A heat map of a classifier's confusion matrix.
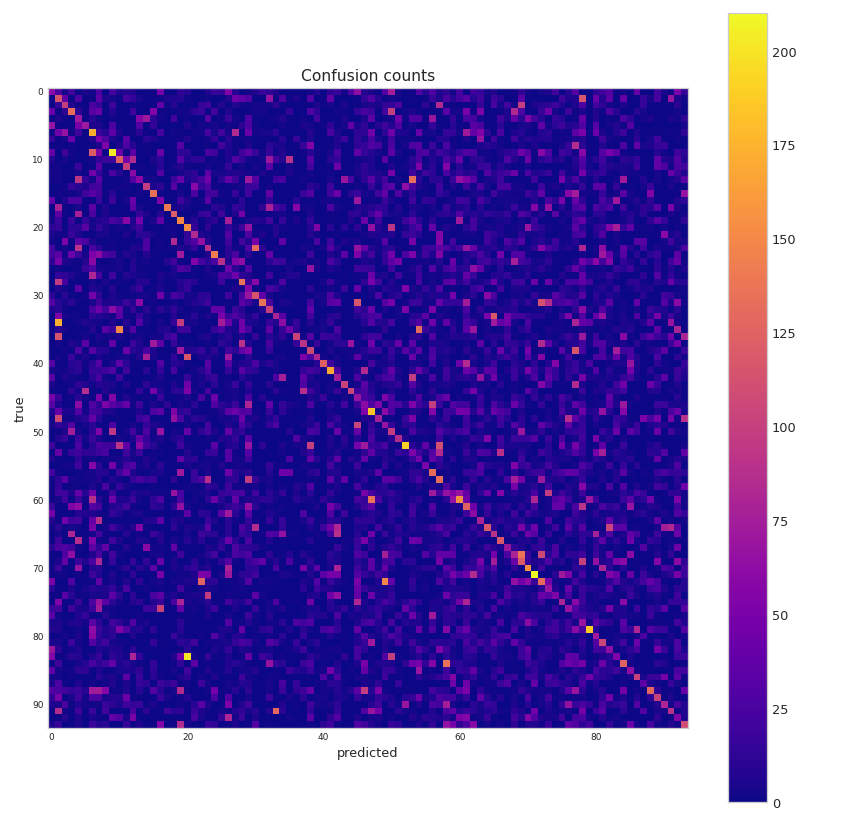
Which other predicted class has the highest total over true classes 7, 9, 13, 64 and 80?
6
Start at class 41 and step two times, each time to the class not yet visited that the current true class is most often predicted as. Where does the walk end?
56
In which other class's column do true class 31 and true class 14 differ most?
45
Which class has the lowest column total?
17
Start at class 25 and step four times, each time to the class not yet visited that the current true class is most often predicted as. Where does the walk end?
70
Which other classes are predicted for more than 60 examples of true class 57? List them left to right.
23, 29, 68, 72
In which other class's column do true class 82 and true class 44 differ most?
5
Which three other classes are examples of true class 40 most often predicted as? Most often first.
61, 85, 74
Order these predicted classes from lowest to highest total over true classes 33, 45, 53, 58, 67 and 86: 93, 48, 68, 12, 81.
12, 48, 93, 68, 81
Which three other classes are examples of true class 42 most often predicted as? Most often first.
53, 34, 63
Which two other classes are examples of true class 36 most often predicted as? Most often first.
1, 93
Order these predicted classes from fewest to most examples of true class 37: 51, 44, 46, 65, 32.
46, 65, 32, 51, 44
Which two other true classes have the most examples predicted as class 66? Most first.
53, 59
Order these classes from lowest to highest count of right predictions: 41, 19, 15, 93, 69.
93, 69, 15, 19, 41
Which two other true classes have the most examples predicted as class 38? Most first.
52, 26
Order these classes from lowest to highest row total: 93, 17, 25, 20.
93, 17, 20, 25
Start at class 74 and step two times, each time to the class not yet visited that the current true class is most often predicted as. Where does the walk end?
30
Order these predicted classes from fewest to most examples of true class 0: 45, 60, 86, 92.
60, 86, 92, 45
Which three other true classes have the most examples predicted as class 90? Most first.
64, 21, 86
